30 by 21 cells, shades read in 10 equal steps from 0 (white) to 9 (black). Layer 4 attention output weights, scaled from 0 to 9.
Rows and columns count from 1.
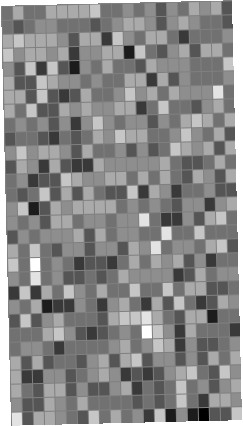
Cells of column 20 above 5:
5
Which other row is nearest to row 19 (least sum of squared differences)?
20
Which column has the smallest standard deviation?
10
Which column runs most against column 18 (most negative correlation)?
1
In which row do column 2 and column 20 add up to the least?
7
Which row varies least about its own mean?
2
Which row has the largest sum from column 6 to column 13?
19
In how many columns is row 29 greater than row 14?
8
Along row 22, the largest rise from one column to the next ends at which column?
4
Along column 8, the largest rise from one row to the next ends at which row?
12
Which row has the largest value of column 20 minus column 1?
30
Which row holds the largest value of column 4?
22
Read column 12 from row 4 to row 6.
8 5 3
